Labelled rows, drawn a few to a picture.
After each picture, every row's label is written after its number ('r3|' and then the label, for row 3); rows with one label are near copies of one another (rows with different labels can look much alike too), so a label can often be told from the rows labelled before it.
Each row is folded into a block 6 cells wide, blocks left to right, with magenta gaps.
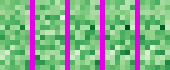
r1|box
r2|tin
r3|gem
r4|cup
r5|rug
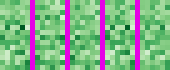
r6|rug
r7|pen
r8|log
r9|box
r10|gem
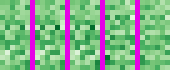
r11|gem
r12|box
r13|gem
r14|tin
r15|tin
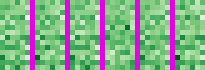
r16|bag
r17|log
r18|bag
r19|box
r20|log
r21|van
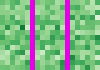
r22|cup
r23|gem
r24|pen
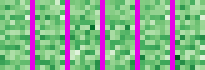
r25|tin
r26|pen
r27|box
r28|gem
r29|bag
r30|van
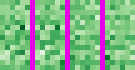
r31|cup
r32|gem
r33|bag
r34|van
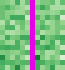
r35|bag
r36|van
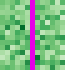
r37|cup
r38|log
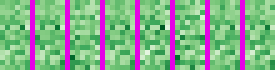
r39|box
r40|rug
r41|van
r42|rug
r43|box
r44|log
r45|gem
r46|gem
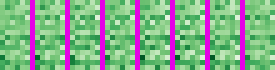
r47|van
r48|van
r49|tin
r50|log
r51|log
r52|log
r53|van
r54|pen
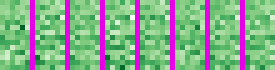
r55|rug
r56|tin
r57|tin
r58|bag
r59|pen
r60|cup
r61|bag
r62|bag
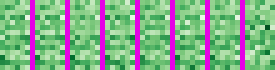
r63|tin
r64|tin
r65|van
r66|pen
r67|tin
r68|bag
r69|van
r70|cup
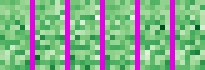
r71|rug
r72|log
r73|bag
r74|bag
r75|rug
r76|cup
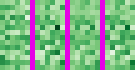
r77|tin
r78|cup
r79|rug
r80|gem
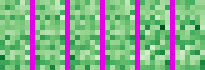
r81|van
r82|pen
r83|van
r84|pen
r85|cup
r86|rug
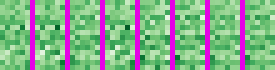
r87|box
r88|gem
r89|tin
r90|gem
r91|log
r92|tin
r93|tin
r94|tin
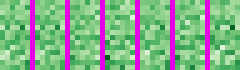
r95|gem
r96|box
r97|log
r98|van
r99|gem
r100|bag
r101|rug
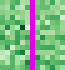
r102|cup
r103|bag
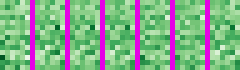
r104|van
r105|cup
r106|cup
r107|gem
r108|tin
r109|bag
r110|gem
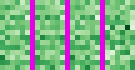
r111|tin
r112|pen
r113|bag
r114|box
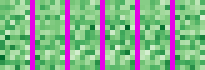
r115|log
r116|van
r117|gem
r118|cup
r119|gem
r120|pen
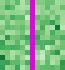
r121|van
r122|rug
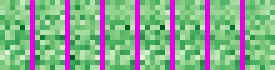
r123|gem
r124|log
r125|van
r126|rug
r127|box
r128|gem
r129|rug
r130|log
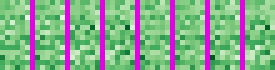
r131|bag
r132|bag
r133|box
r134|cup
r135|van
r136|log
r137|van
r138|rug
